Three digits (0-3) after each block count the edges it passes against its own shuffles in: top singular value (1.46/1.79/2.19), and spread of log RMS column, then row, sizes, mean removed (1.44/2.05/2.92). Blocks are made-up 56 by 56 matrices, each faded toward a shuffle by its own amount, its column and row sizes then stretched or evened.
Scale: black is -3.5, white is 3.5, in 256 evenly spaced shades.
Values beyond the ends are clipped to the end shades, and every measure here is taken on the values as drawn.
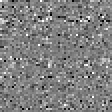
1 1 2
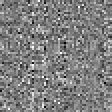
2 2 0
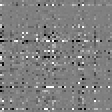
1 2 3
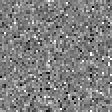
0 1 0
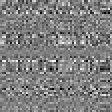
3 1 3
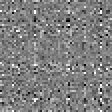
2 2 2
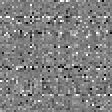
2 0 2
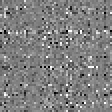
2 2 2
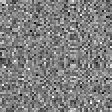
2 0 0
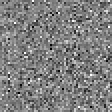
0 1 0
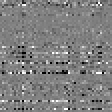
3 1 3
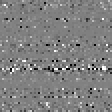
2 0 3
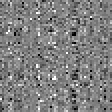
3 2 1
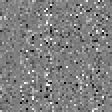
0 2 0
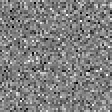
2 0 0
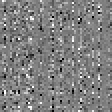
1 3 1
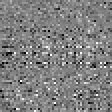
2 0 2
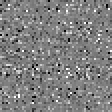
0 1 2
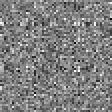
2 2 1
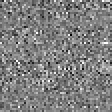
1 0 2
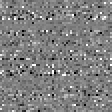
0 0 3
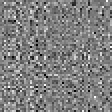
3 2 1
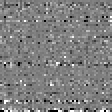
1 1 3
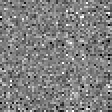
1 1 1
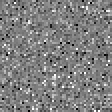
0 0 0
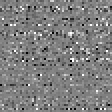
0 1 3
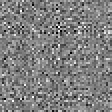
2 1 2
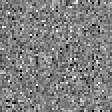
0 1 0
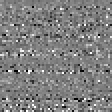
1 0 3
